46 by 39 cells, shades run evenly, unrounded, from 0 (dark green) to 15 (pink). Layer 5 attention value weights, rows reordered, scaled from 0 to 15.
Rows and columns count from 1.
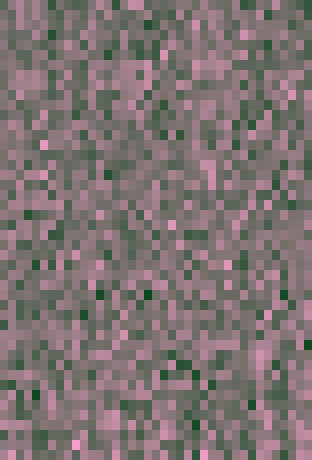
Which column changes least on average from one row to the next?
38
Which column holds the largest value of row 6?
21
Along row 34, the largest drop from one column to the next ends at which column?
17
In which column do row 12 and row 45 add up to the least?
31
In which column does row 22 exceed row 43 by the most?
25
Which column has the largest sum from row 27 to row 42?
33
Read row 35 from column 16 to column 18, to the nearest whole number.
8 8 8
